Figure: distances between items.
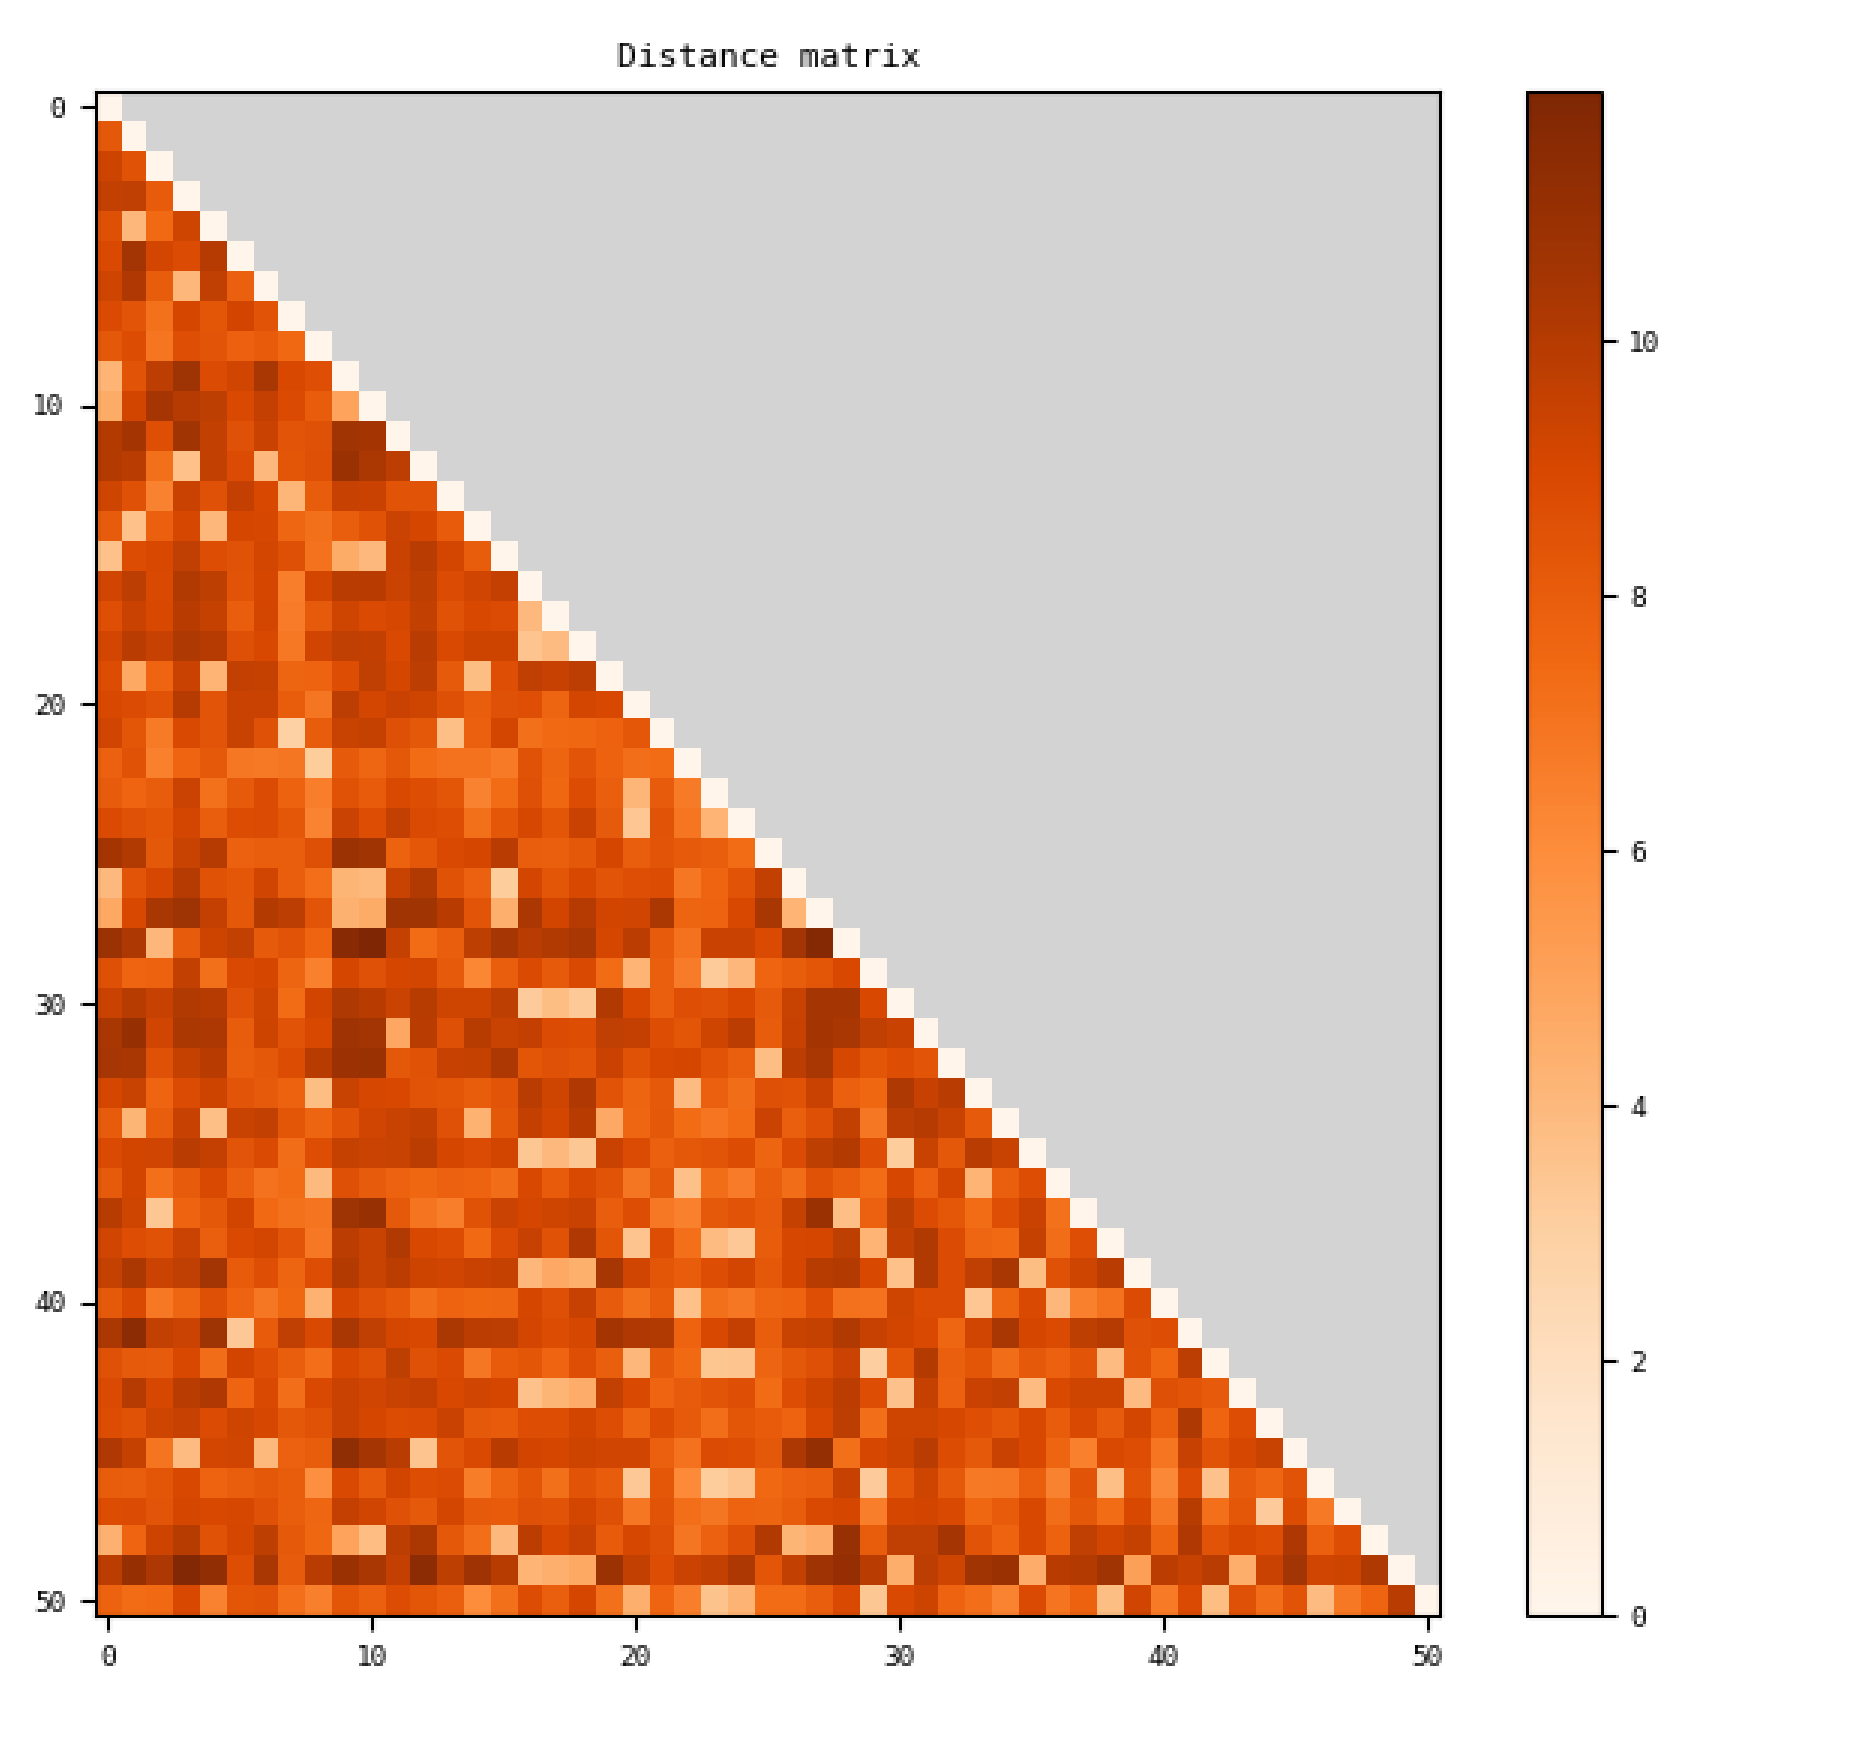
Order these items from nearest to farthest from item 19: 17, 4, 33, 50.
4, 50, 33, 17
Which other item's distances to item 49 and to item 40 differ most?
33
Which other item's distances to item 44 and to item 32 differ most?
47
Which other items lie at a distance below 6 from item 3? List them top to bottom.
6, 12, 45
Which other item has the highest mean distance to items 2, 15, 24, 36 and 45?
49
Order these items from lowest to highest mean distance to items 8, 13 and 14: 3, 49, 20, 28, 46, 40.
40, 46, 20, 28, 3, 49
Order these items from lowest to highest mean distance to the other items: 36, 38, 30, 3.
36, 38, 30, 3
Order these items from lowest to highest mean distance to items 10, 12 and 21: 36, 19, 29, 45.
45, 36, 29, 19
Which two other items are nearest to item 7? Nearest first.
21, 13
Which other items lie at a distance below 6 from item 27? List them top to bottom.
0, 9, 10, 15, 26, 48
